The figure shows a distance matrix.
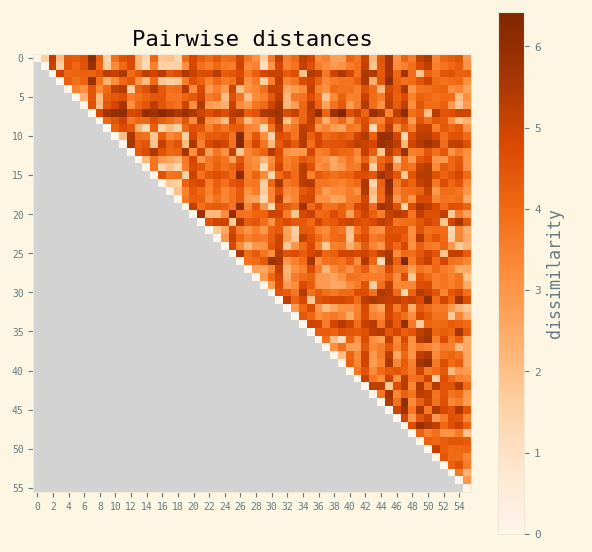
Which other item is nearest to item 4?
12
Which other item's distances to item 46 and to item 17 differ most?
3
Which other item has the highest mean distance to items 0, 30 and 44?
7
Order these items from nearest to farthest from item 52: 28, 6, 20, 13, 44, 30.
13, 30, 28, 6, 44, 20
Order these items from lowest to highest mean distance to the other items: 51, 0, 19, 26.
0, 51, 19, 26
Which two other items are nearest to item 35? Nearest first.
31, 15
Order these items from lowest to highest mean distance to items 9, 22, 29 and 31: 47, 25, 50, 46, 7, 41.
41, 46, 47, 25, 50, 7
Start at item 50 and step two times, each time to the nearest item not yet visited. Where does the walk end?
45
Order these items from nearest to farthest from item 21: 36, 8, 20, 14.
14, 36, 8, 20
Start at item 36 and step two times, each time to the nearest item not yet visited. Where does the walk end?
38
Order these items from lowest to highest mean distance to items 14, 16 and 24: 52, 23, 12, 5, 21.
5, 23, 12, 52, 21
